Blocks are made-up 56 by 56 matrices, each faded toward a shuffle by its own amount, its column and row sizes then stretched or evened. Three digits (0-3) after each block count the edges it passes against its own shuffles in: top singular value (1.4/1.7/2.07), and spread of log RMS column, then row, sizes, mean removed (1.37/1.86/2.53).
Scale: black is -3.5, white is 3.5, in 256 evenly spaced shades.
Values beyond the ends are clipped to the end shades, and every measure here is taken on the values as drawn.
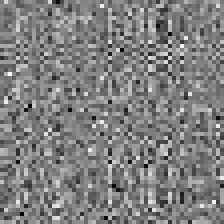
3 2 0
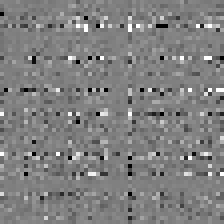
1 2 3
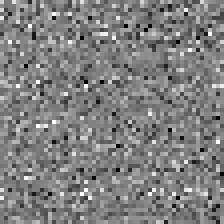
0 0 1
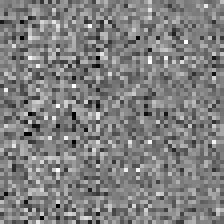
2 2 1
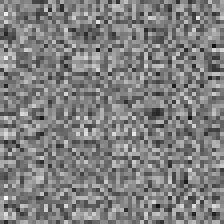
3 2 1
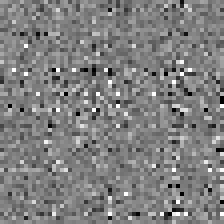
0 2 2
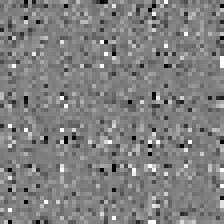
0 2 2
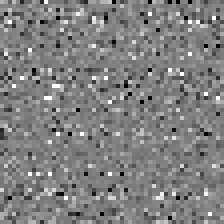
0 0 2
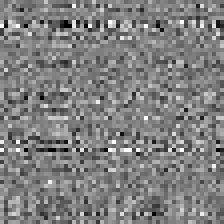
3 0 3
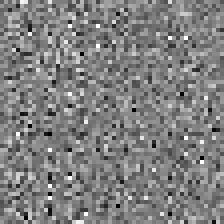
2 2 0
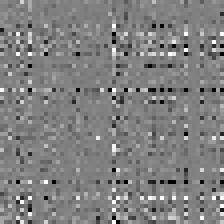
3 3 3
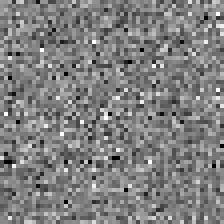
0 0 1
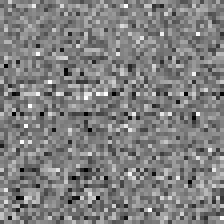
2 0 2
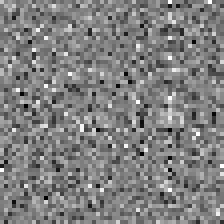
2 1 0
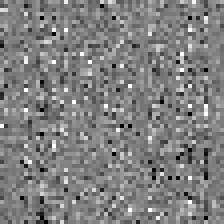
0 3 0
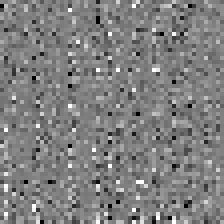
1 3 1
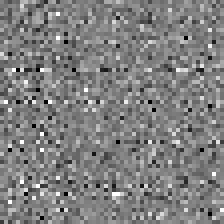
1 1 2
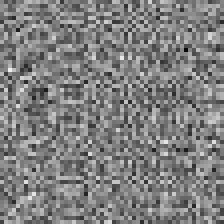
3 0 0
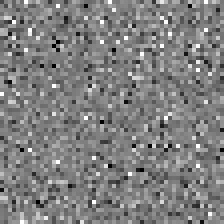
0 0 1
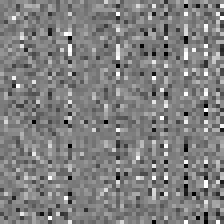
3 3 1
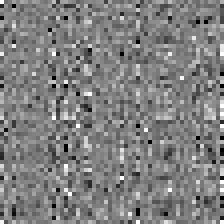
3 3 0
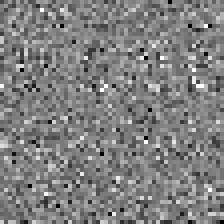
1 0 2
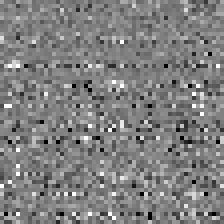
0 1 3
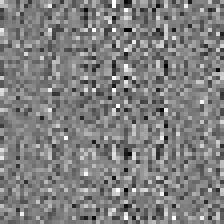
3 3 1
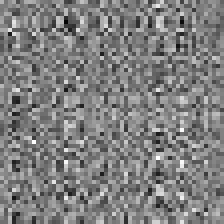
3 3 1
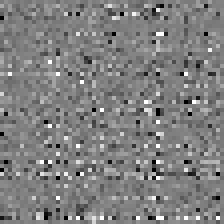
2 2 3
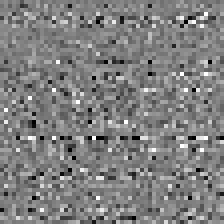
2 1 3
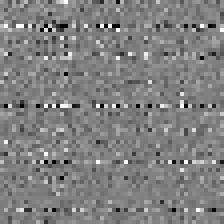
2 1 3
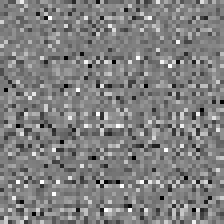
3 0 2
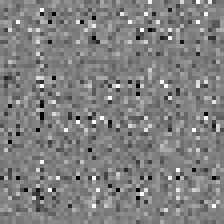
0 2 2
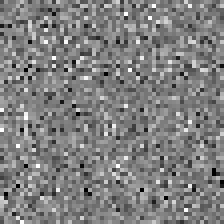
1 0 1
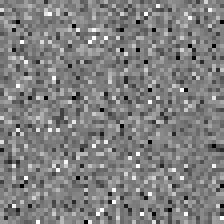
0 0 0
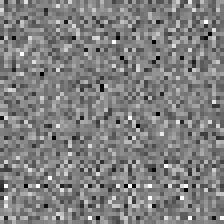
2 0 2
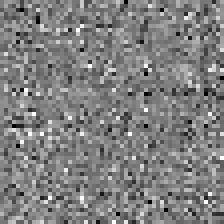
0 2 1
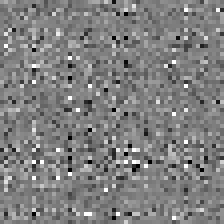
1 2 2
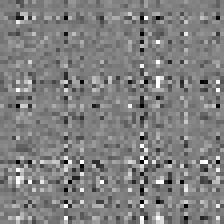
3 3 3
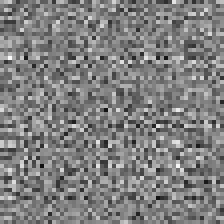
3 0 2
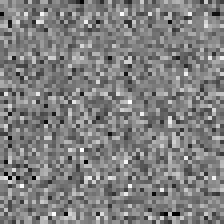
1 1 2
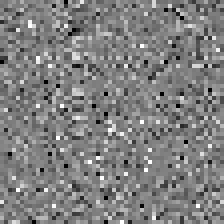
2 0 0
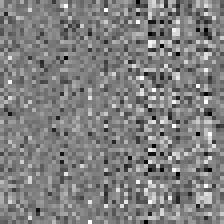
3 3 0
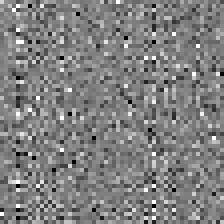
3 2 1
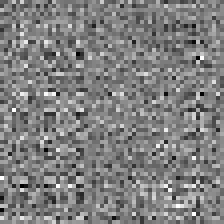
3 2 2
